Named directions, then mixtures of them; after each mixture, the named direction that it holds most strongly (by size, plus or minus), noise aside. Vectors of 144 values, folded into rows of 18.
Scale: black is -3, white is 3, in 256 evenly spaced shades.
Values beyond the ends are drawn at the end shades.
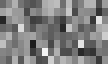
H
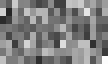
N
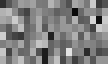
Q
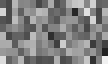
N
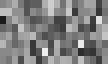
H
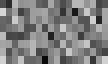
Q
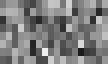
H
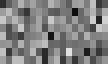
Q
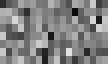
Q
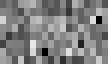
H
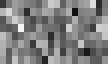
H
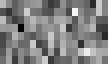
H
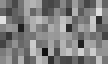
H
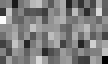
N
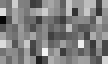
H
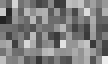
N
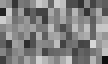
N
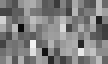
H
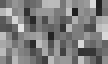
H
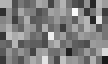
Q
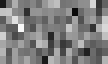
Q
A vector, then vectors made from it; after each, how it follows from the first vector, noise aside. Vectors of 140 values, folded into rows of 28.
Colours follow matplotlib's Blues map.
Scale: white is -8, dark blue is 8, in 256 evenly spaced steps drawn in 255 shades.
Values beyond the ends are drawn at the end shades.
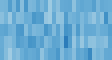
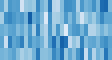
reversed, negated, scaled up.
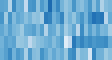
negated, scaled up.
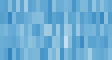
negated.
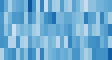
wrapped around, scaled up.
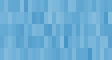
shrunk.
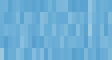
wrapped around, negated, shrunk.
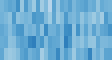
copied.
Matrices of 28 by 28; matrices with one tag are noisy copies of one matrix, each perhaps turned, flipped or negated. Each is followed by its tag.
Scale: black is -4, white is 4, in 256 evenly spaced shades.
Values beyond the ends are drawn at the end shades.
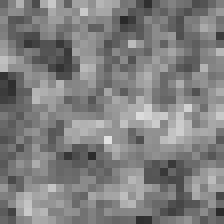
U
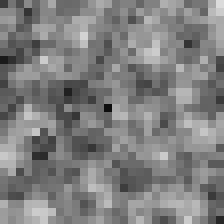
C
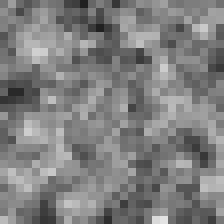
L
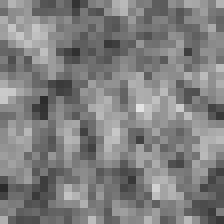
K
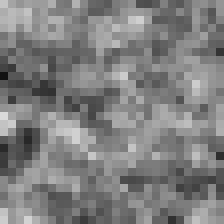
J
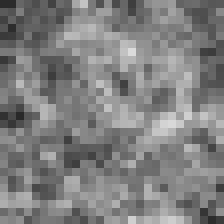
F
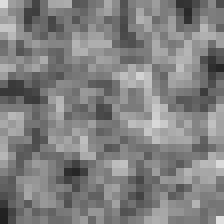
C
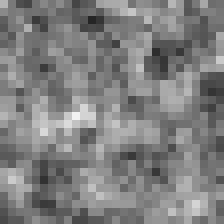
U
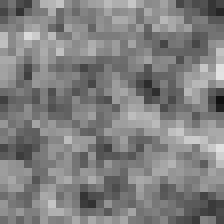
J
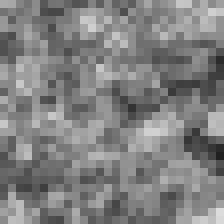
J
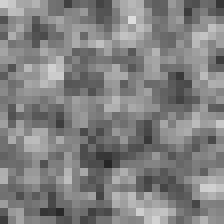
C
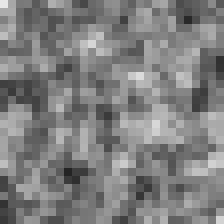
C
